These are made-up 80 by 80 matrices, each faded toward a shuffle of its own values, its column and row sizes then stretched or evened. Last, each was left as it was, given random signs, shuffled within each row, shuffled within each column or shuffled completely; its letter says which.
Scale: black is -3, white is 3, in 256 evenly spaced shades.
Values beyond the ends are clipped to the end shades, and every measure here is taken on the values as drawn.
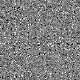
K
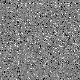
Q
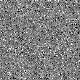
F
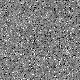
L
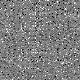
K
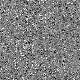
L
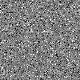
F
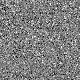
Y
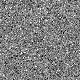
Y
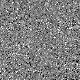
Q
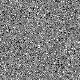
F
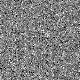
L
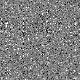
K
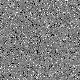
F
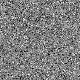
F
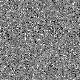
F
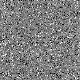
Q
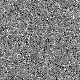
Y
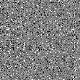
K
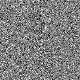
L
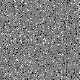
K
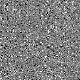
K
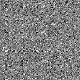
K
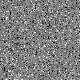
L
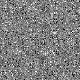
K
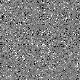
K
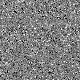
F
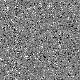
L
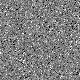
Y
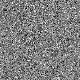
L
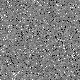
F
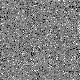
L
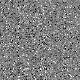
K
